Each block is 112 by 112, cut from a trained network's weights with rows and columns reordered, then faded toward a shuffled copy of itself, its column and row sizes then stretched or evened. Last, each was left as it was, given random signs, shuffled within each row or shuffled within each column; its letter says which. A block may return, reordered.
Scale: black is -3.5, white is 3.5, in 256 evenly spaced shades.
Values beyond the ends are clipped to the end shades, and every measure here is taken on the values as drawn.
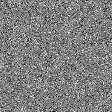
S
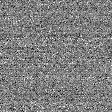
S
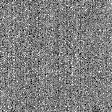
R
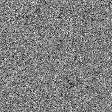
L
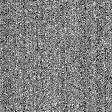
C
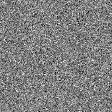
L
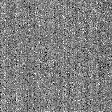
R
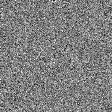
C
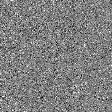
L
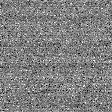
S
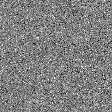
L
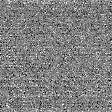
R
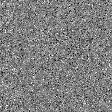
L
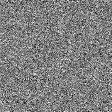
L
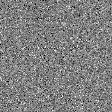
L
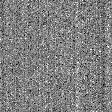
C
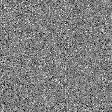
L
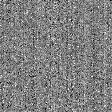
R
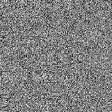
R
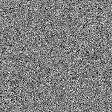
L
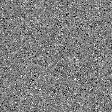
L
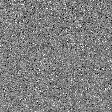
S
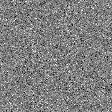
C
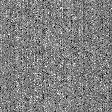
C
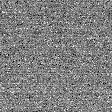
S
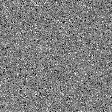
L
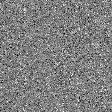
C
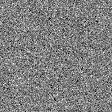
C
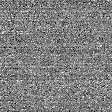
S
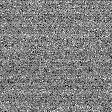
S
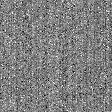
C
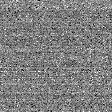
R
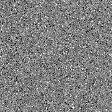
C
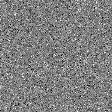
L
